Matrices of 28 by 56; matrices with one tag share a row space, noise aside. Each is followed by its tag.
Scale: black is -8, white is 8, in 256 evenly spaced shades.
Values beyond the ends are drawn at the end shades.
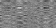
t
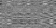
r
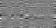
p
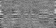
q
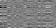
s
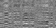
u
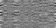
q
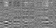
u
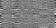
q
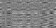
r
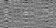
u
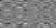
t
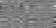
p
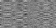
t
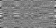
q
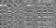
s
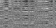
u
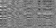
s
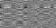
t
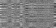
p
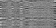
p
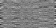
q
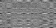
r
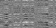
u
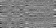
p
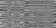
p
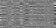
p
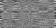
q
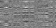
u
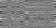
p
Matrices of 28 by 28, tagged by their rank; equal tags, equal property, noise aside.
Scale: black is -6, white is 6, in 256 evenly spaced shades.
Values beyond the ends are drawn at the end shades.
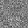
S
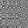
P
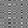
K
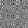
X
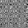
P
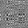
P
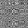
X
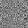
S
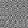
P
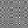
K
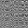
P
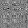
S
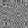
X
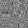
S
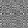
P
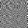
P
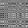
K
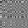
X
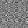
P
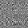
S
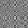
K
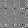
K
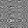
X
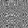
P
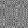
X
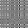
K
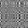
K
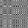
K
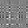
X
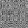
P
